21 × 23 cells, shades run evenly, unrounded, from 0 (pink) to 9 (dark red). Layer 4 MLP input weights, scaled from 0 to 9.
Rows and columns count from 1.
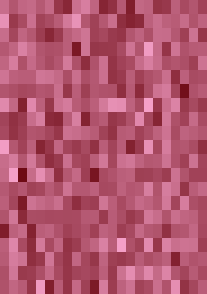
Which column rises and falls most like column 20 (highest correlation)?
14
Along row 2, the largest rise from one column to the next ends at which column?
2
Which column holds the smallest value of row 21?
5
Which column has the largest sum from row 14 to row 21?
4
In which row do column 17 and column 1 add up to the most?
17
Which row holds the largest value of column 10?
9
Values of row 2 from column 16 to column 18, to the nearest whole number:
7 4 3
